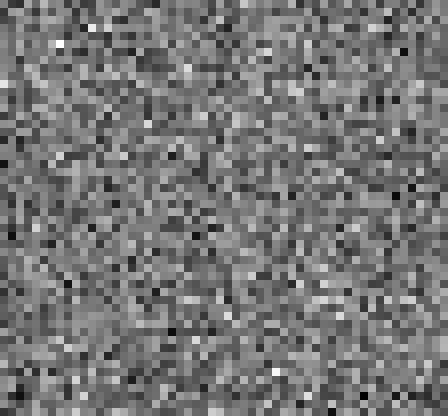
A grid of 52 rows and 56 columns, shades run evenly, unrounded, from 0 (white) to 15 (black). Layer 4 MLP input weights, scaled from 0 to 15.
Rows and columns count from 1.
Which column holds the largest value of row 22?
25
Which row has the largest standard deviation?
50
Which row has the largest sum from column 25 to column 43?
49
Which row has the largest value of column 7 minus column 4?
47
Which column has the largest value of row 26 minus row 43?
8
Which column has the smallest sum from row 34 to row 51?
10
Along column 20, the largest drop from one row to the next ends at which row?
2
